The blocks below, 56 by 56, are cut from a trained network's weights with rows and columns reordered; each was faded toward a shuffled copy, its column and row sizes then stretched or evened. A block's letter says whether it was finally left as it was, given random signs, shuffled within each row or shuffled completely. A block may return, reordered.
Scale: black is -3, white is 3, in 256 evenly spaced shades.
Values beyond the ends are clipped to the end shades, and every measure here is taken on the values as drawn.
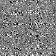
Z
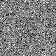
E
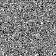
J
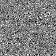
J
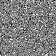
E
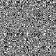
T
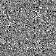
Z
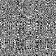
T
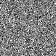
E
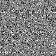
J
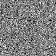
J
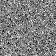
E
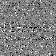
J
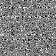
J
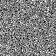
E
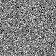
E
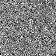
J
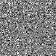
Z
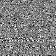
J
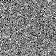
E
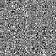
T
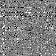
T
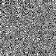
T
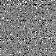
T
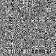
T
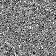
E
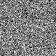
E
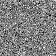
E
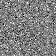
E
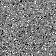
E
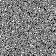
E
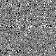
Z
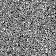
E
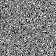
E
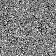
E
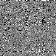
Z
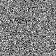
J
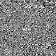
Z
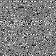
J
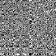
T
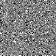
Z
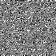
J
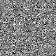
Z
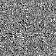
Z
